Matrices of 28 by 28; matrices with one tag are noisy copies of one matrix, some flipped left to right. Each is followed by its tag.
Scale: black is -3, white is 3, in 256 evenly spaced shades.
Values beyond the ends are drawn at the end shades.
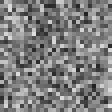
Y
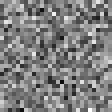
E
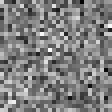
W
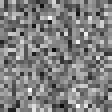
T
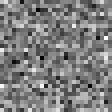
E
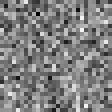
T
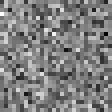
T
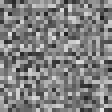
W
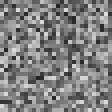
Y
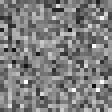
W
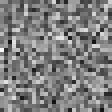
W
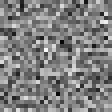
E
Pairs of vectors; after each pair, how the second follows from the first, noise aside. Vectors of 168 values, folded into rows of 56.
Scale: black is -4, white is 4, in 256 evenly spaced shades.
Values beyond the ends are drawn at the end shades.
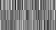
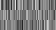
negated.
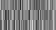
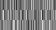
shuffled.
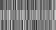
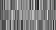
shuffled.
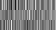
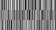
negated.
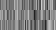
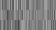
wrapped around, shrunk.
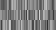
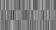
wrapped around, shrunk.
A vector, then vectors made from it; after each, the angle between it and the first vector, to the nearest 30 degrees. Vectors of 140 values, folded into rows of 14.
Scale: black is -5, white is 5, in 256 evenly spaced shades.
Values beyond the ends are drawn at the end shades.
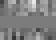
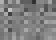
120 degrees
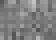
30 degrees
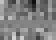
150 degrees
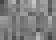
30 degrees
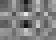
90 degrees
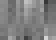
90 degrees
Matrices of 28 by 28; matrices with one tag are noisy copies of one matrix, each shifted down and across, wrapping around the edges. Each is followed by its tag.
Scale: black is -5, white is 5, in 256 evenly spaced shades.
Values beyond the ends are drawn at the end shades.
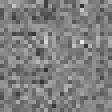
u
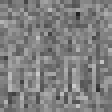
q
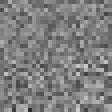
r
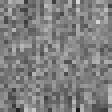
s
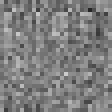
s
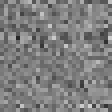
r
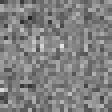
u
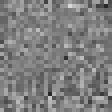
s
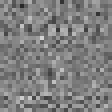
r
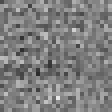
u
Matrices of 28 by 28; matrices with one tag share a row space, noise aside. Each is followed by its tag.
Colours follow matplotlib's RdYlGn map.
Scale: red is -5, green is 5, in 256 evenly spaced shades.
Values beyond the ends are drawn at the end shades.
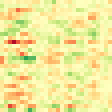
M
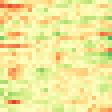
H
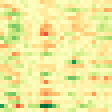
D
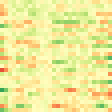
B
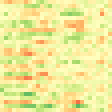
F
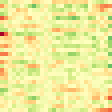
B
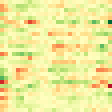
B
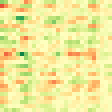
M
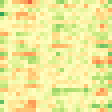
B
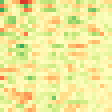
M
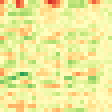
M
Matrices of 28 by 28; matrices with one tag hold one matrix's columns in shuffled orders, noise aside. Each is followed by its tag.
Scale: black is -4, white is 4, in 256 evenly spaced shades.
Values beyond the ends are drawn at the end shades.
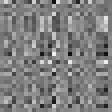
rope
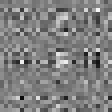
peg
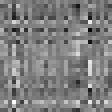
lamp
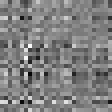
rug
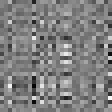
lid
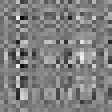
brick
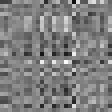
rope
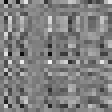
rope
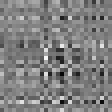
rug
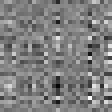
lid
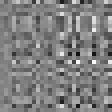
rope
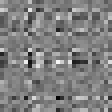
peg
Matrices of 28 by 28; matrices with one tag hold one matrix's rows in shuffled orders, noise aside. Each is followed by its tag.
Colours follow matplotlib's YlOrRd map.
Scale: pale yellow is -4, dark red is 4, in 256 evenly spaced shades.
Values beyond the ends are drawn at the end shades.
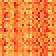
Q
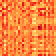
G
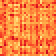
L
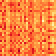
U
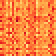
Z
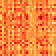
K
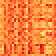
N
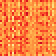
K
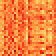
N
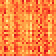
Q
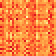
Z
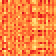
G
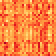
Q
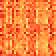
Z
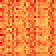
Z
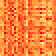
N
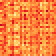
L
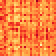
L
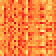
N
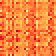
Z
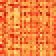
L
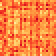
L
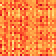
K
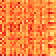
U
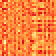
G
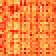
L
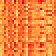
N
